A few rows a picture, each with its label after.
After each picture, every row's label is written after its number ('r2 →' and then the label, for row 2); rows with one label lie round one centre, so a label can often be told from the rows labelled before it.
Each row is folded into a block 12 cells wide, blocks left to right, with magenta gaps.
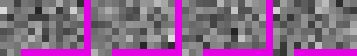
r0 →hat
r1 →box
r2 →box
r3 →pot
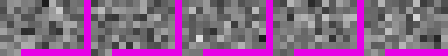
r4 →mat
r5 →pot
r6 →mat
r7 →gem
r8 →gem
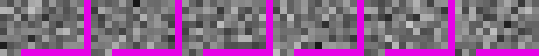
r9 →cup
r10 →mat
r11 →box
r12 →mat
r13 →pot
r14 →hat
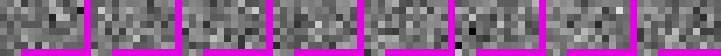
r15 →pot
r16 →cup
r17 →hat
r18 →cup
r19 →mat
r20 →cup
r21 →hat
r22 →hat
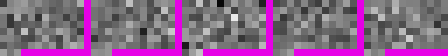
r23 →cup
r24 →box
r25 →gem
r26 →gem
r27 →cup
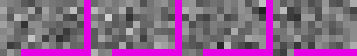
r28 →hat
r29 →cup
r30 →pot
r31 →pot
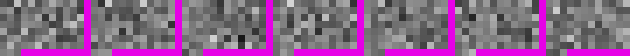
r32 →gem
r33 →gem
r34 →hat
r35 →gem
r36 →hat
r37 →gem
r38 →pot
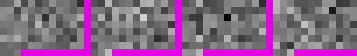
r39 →gem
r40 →gem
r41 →gem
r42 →hat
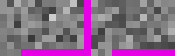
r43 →gem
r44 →box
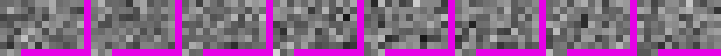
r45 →pot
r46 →box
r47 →box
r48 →box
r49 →gem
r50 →box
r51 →cup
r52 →pot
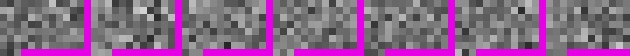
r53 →pot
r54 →hat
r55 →mat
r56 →box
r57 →pot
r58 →box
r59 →hat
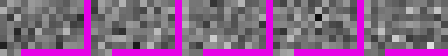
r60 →cup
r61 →mat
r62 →hat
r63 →gem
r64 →hat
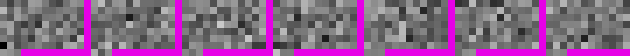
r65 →cup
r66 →box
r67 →box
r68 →cup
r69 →hat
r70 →gem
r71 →gem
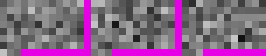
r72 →cup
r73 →hat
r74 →gem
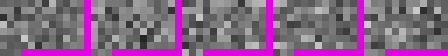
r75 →pot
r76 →pot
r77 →cup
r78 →hat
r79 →hat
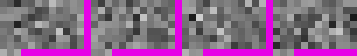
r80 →box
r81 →gem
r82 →cup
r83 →cup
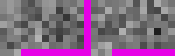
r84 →hat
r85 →box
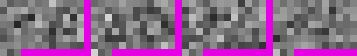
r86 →box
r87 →cup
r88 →box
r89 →box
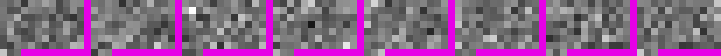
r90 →cup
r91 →hat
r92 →pot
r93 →cup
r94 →hat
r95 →hat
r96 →box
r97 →box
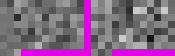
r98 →gem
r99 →hat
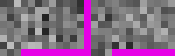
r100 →gem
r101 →pot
